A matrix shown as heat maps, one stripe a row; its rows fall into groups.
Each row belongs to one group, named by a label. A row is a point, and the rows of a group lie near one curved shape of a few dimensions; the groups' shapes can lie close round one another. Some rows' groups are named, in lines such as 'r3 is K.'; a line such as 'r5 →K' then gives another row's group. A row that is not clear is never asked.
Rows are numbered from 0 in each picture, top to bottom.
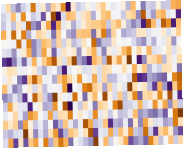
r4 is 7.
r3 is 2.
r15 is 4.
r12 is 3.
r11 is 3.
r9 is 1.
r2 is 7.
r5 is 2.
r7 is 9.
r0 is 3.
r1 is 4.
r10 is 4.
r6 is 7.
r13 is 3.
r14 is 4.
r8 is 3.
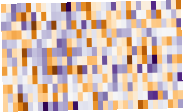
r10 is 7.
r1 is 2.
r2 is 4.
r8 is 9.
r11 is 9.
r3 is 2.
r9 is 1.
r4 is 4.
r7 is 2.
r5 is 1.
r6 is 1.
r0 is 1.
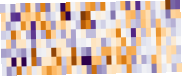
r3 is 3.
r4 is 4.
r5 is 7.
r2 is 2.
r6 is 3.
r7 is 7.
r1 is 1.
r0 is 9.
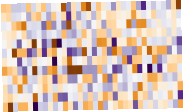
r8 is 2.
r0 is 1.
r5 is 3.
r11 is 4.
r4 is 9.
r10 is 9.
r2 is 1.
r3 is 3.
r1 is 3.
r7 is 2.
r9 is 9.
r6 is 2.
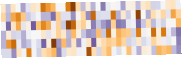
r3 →3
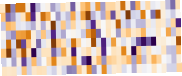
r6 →3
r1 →2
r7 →2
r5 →4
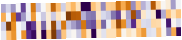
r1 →2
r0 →3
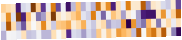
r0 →9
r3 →3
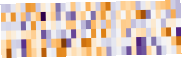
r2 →3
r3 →9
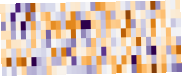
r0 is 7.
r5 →1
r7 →3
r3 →3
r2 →3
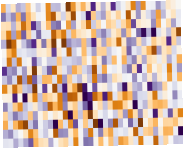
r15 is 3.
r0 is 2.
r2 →4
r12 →1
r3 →1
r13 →9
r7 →4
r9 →2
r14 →4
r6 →4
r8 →7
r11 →3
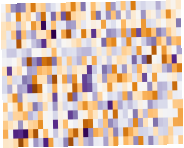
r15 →1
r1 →9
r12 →2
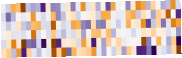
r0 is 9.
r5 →1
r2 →7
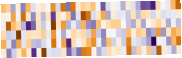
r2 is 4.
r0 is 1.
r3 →7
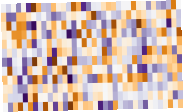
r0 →7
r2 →4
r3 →2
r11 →9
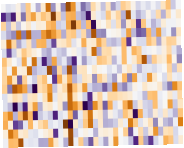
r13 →1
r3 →7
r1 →7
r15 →1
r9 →9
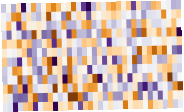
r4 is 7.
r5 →3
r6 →2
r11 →2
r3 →4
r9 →1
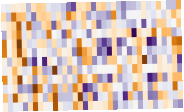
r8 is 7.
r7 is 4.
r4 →7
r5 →7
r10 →2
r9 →7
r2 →7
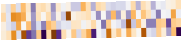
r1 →9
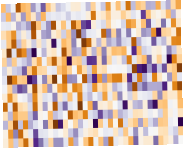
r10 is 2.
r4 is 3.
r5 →4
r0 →1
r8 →4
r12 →9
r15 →4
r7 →3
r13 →4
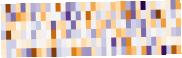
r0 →4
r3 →4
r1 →2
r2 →7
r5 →7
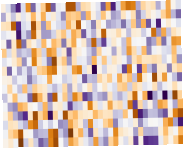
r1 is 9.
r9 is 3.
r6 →4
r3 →7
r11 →2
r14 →1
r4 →7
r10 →7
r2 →2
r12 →3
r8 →3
